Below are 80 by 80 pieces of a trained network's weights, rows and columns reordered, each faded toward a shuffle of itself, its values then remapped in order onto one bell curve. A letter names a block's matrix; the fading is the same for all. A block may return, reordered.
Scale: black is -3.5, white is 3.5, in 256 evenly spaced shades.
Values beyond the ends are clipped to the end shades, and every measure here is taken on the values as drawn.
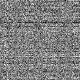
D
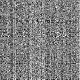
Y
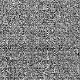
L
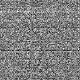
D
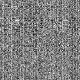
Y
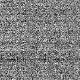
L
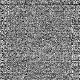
L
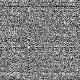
D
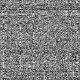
D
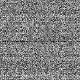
D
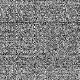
L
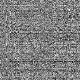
D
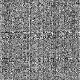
Y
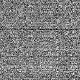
D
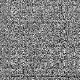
L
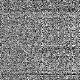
D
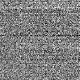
D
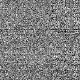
L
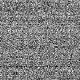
L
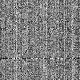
Y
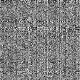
Y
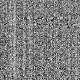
Y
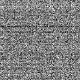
D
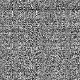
L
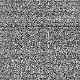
L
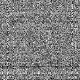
D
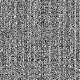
Y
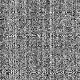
Y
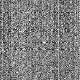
Y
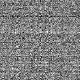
D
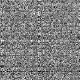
D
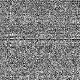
D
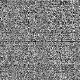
L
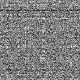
D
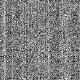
Y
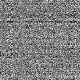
L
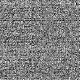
L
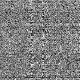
L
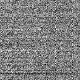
D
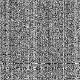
Y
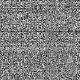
L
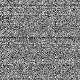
D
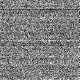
D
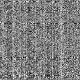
Y
